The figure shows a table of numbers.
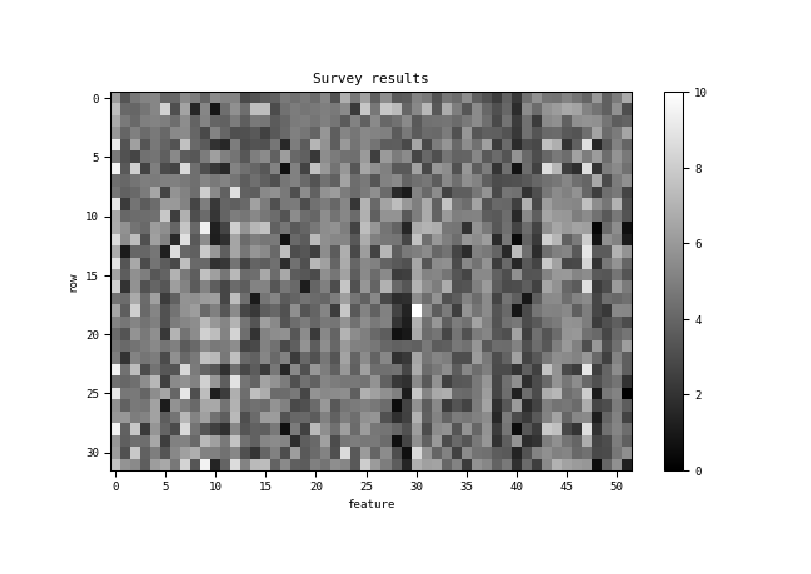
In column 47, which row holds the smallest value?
21
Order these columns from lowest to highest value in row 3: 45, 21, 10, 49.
45, 49, 10, 21
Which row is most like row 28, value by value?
6
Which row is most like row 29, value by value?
26
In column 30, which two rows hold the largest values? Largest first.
18, 30
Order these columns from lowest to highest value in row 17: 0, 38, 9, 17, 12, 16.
38, 17, 0, 16, 9, 12
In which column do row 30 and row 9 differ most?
29
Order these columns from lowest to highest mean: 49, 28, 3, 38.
38, 28, 49, 3
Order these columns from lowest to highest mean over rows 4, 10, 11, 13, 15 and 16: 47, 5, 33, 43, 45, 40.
40, 5, 45, 33, 43, 47
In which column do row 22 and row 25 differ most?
10
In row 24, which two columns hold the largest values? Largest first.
12, 9
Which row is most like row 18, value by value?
30
